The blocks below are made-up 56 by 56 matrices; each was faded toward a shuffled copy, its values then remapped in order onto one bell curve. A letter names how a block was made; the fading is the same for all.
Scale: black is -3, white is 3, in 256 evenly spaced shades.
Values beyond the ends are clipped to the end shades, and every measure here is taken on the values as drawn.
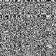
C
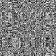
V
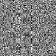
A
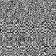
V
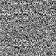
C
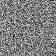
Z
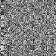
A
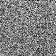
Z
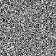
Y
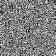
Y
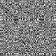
V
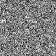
Z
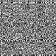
C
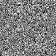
Y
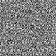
V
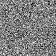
Z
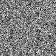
Z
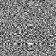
C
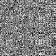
A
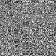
C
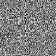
A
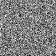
Z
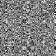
A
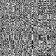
A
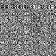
V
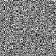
A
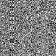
A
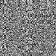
A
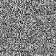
Y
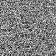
Z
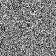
Z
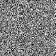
Y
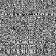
C
